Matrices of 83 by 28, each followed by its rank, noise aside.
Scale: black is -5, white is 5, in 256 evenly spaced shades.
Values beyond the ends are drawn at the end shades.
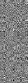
six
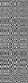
two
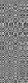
two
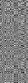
four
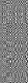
three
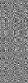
three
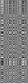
one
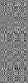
two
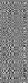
three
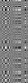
one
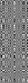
two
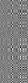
one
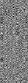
six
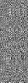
six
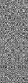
six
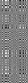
one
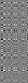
one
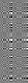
one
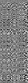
four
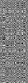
four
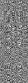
six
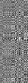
three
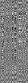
four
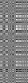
one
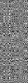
four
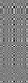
one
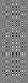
one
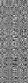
four
